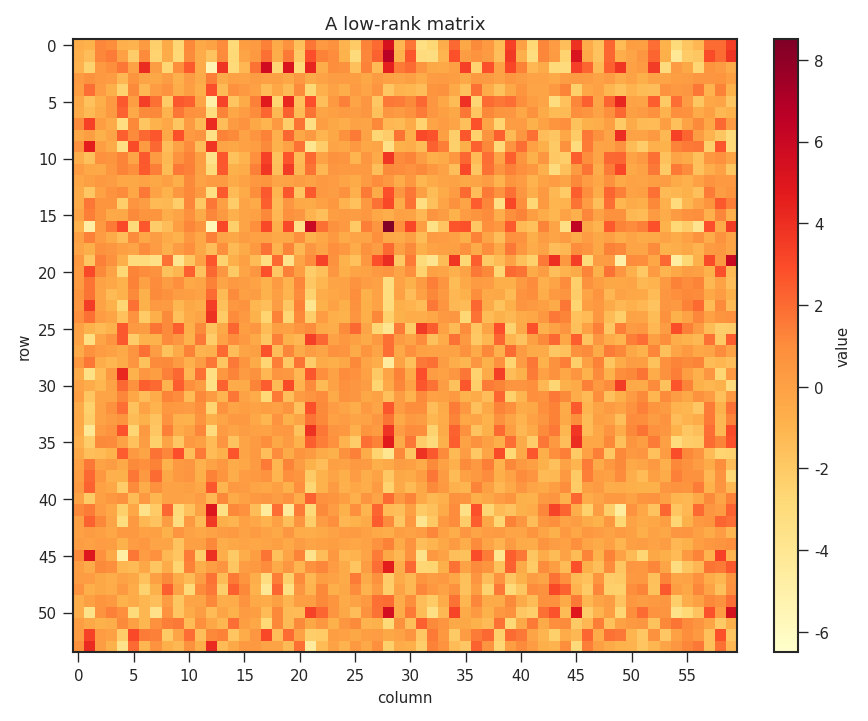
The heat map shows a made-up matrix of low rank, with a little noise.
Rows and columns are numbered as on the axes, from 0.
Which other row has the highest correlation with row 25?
36
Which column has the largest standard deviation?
28
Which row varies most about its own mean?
16
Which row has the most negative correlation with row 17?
29
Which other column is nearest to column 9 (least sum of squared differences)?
31
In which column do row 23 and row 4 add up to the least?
21
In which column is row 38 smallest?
59
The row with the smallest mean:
41
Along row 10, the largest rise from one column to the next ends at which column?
13
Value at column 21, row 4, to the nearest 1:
-3
